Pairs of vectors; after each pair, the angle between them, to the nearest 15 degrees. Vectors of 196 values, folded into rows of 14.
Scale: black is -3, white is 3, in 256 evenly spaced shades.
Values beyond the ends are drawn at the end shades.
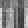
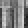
150 degrees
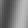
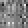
105 degrees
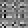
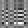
90 degrees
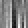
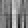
165 degrees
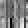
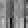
30 degrees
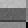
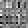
90 degrees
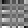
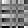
165 degrees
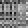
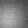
90 degrees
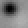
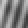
90 degrees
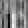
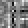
120 degrees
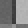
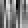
105 degrees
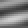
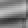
150 degrees
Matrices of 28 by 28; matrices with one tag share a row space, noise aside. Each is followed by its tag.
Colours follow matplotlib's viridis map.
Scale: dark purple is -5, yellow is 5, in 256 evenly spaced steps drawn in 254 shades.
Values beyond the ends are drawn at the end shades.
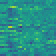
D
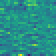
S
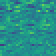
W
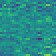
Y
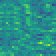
Y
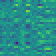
Y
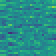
D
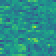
S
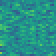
W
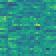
D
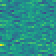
W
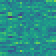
D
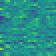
S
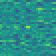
Y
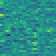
S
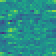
D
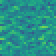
W
